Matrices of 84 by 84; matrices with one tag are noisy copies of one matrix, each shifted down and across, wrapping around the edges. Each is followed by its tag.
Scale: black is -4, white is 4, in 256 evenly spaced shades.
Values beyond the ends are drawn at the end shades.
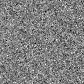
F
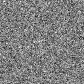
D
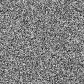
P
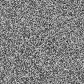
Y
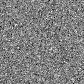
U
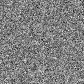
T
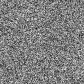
F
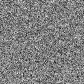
T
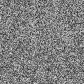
T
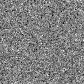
T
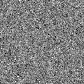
U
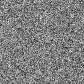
F
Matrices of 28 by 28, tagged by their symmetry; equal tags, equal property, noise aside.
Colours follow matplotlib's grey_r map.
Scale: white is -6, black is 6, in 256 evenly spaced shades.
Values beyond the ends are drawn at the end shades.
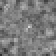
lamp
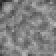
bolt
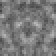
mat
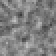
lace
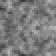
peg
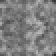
peg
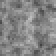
peg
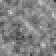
lamp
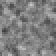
lace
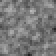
bolt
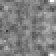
peg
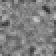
lamp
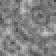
lamp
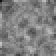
bolt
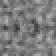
peg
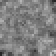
bolt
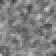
lamp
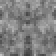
mat
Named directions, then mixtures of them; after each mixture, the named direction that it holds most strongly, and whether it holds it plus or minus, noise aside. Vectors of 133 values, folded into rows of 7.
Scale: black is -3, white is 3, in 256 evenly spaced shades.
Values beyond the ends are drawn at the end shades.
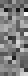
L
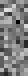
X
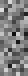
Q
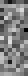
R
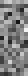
R, minus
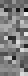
L, plus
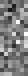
X, minus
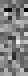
L, plus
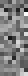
L, plus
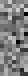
L, minus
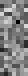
X, plus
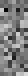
L, plus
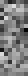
R, plus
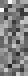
Q, plus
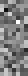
X, minus
